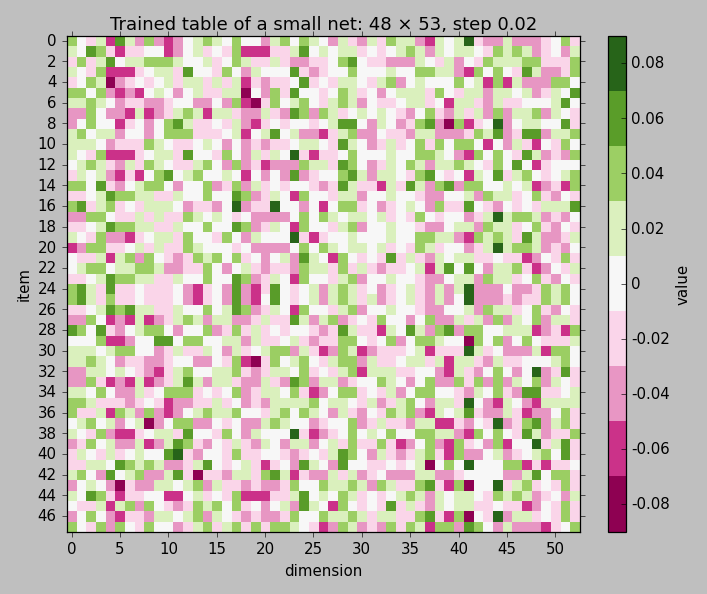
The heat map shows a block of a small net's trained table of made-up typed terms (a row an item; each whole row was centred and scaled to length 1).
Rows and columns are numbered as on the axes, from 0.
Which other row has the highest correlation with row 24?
25
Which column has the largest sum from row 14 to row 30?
17
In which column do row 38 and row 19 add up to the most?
23
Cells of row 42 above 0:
20
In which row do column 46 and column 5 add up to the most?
41
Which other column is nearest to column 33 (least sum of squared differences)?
13
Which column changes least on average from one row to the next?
31
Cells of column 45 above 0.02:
1
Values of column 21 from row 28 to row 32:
0 -0.02 0.04 0.04 0.02
